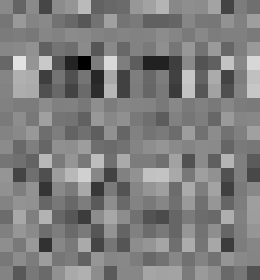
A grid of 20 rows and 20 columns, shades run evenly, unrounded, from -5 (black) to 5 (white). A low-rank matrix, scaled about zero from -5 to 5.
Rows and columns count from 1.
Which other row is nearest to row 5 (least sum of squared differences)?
16
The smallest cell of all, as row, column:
5, 7
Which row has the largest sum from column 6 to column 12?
13
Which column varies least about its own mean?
19
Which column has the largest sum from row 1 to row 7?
20
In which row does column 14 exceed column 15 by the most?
12
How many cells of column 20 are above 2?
3
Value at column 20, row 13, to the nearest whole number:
-2
